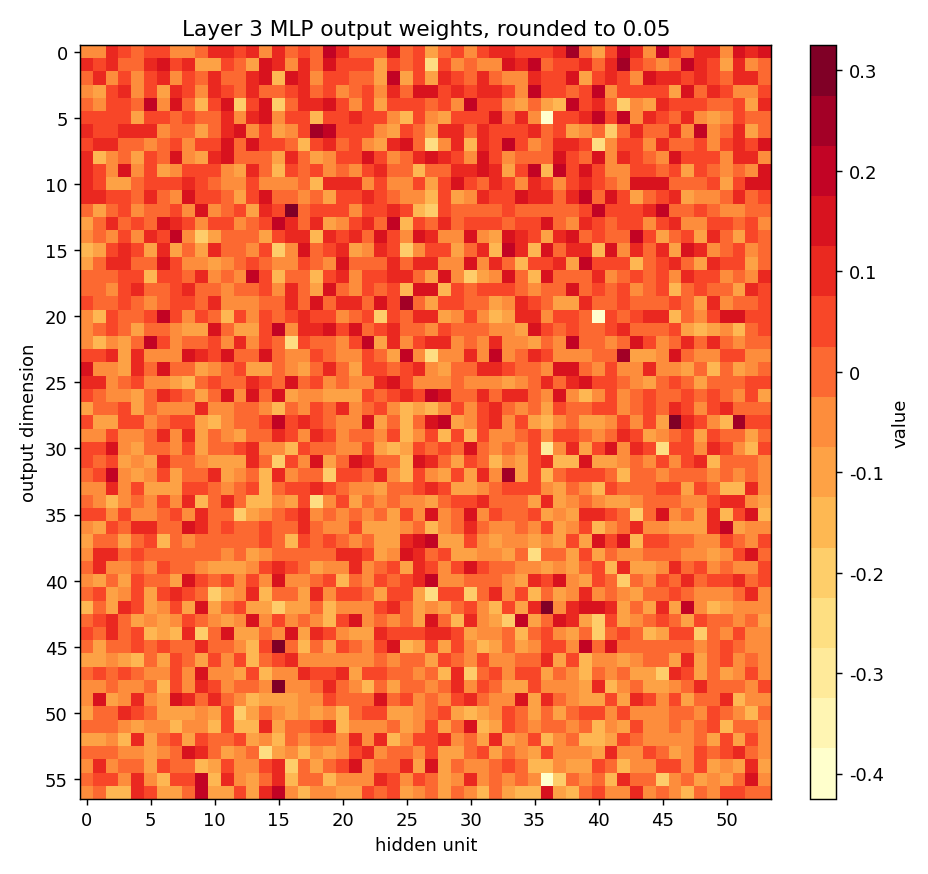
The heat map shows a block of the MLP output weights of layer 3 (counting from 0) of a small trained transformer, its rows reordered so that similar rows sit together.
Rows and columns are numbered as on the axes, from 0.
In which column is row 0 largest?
38
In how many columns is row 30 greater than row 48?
24
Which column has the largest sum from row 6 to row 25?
39
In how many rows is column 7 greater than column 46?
23
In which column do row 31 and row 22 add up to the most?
22
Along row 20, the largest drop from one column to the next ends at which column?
40
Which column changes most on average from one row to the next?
27
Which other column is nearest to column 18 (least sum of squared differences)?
2
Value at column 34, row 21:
-0.1
